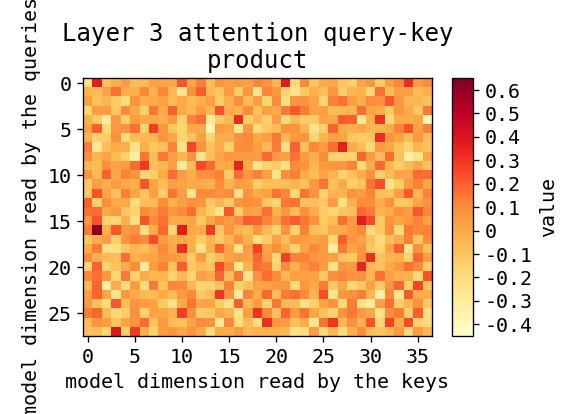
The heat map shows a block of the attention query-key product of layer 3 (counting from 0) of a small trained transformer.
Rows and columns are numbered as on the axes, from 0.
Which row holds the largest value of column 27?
7
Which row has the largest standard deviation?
16
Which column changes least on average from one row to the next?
8
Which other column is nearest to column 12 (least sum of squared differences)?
26
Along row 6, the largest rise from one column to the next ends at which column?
31
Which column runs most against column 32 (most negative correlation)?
9
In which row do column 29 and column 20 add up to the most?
15
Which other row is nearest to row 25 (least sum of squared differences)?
18
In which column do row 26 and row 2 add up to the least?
14
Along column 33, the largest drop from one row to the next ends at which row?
23
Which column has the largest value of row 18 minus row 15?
10
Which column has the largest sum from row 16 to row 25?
1
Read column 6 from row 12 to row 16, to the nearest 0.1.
-0.1 -0.1 0.1 0.2 -0.2
